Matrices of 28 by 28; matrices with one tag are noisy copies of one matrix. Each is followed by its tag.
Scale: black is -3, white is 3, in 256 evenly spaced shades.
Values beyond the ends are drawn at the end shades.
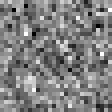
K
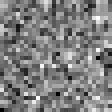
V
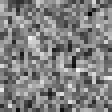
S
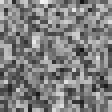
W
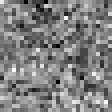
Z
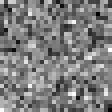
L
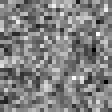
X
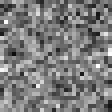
L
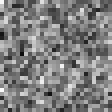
S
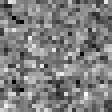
L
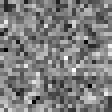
L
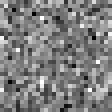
S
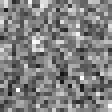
W
